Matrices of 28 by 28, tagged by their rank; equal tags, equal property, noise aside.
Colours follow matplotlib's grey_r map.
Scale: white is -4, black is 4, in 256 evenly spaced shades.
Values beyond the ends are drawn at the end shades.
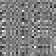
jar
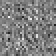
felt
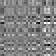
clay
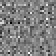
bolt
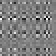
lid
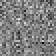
bolt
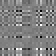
lid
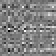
jar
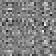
felt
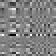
clay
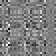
jar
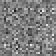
bolt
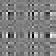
lid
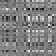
clay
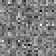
bolt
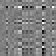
lid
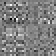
felt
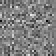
bolt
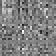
felt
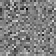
bolt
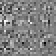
felt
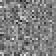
bolt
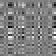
lid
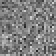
bolt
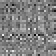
felt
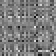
jar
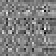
jar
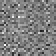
bolt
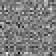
bolt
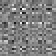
clay
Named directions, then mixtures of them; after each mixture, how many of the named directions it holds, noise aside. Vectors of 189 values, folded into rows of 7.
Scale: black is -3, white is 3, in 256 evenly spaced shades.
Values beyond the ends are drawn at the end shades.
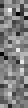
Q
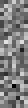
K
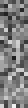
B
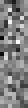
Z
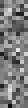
one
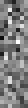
one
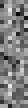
one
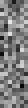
three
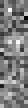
four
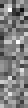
four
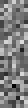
one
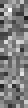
two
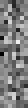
one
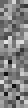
one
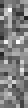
three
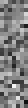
one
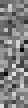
two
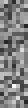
one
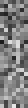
one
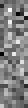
two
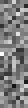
two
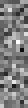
four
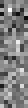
three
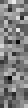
two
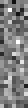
three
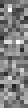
four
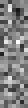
four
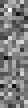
two
